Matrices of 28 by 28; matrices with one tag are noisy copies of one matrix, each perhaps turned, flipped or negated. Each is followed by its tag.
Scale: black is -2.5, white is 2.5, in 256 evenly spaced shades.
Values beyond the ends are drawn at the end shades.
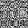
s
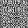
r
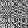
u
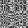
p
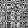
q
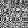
q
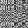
u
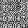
r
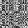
p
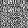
r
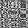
s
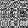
s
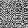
r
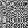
u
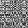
u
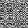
r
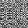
r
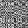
u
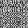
r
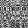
q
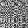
u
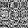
s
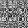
q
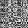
q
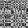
p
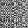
u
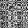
q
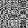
s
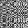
u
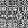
q
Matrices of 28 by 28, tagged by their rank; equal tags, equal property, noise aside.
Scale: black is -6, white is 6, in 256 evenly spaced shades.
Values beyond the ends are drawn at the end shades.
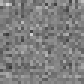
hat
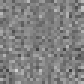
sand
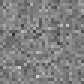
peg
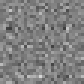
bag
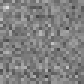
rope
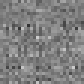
bag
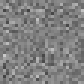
hat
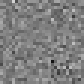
peg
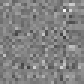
bag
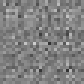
bag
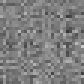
hat
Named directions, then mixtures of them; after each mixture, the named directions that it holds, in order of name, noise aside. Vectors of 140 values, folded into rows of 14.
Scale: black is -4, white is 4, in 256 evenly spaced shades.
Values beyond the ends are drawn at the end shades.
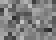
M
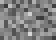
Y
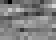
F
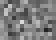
F, M, Y.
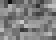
F, Y.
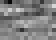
F.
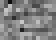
F, M, Y.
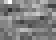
F.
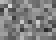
M, Y.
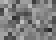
M.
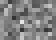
F, M, Y.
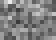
F, M, Y.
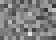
Y.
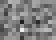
F, M, Y.
